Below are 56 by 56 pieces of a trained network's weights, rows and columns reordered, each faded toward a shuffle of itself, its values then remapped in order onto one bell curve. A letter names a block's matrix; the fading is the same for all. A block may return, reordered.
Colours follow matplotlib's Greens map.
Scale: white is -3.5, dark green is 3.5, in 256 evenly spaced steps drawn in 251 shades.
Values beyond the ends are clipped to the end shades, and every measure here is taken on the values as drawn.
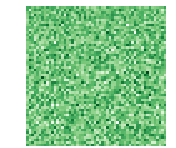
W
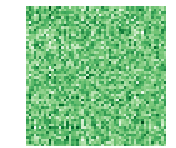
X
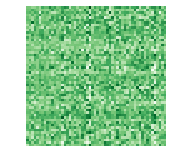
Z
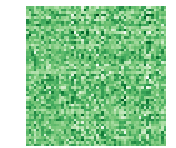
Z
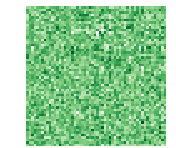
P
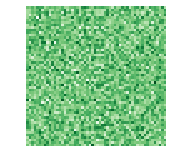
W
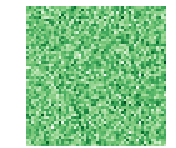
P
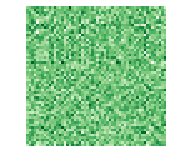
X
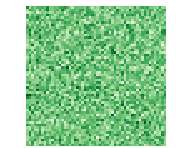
W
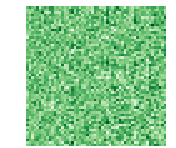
P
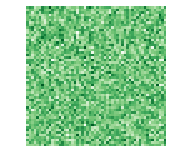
P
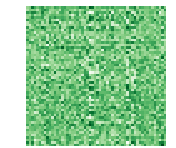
Z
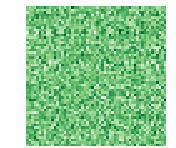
P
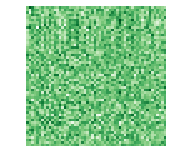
X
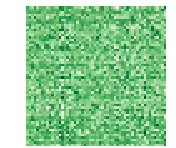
Z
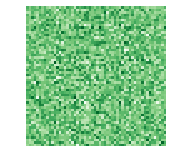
P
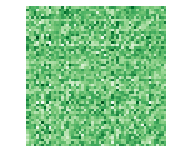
Z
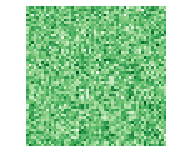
W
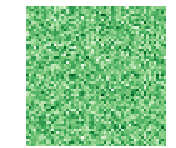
W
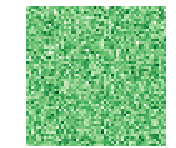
W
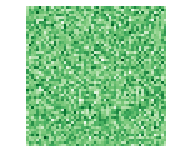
W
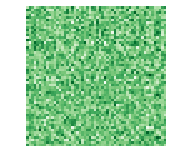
X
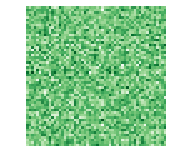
X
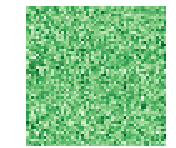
P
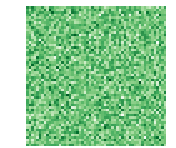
W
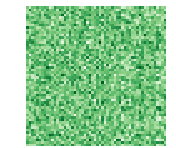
X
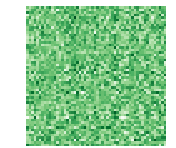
X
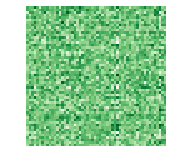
Z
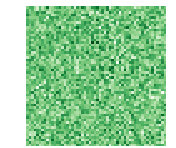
W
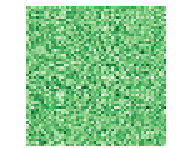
X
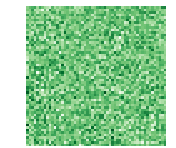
P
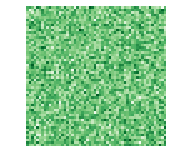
W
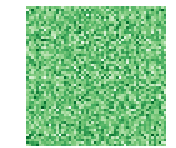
X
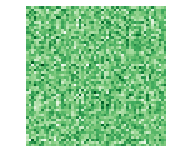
X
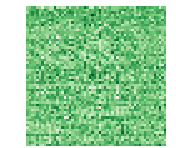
Z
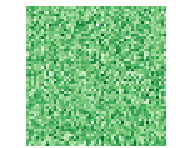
P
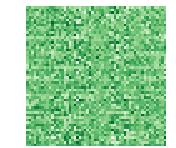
Z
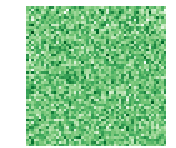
P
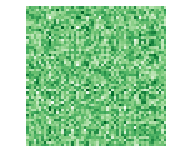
X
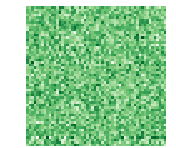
W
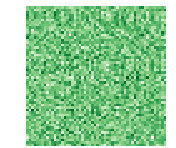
X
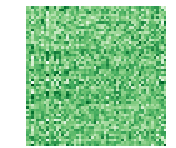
Z
